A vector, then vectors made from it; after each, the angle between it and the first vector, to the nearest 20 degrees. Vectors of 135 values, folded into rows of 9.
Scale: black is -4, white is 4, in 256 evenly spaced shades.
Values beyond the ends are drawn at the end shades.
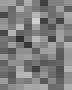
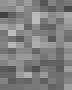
40 degrees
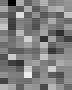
100 degrees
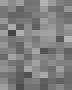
120 degrees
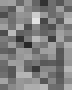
20 degrees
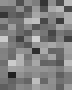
60 degrees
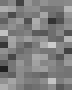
80 degrees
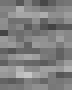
60 degrees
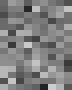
120 degrees
